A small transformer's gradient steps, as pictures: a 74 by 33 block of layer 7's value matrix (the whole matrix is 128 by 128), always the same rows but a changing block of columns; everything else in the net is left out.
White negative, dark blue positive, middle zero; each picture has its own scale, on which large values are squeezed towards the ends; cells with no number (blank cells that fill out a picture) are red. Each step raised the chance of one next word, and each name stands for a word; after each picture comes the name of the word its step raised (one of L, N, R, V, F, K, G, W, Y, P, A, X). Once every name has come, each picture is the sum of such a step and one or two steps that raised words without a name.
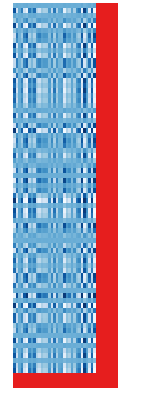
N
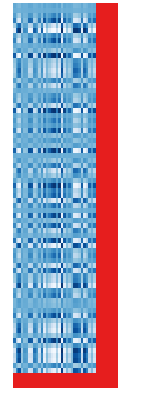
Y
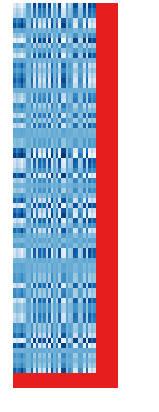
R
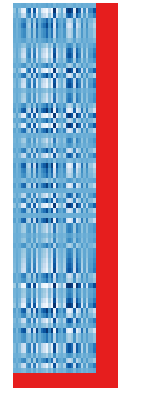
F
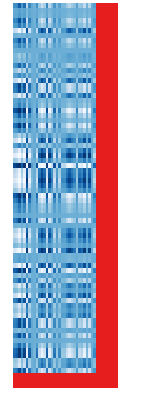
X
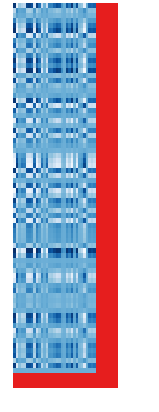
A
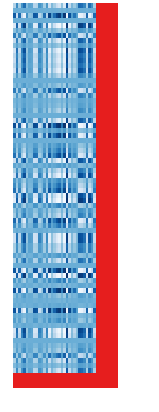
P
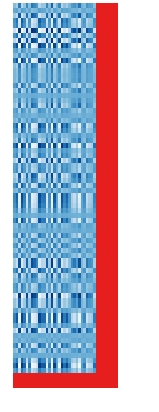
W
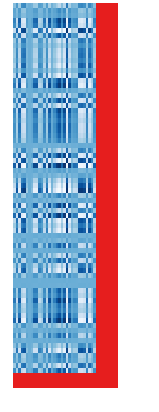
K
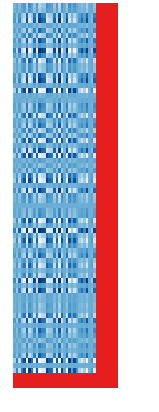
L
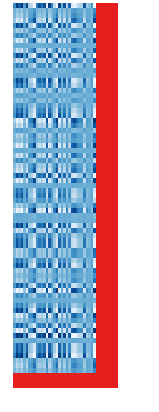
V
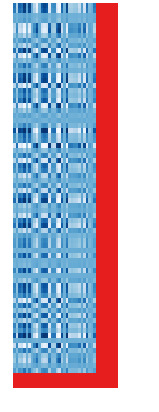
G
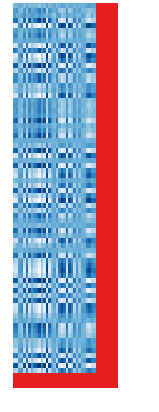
L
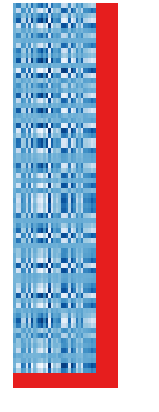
N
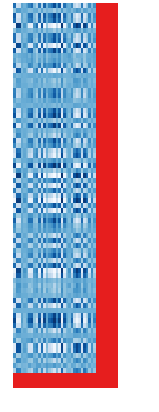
R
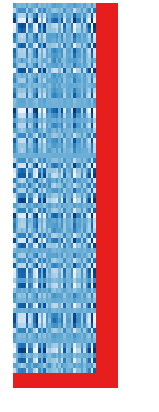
Y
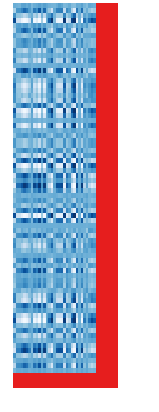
K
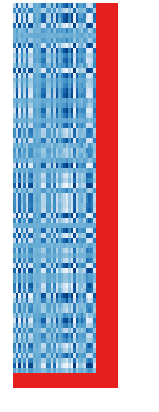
W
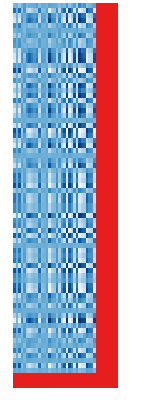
G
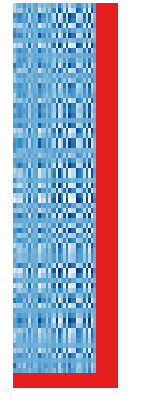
G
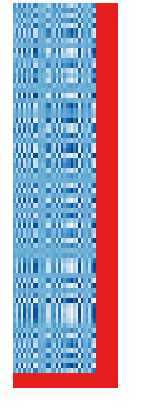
G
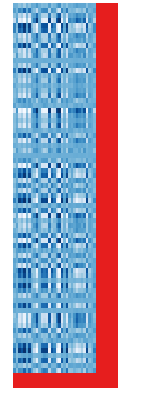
Y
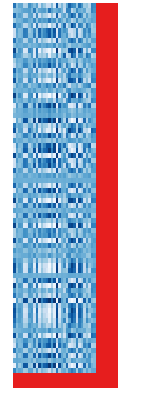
G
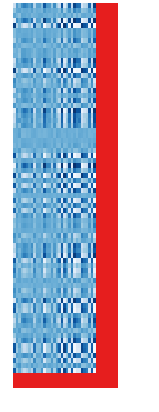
R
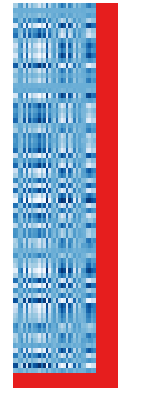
G
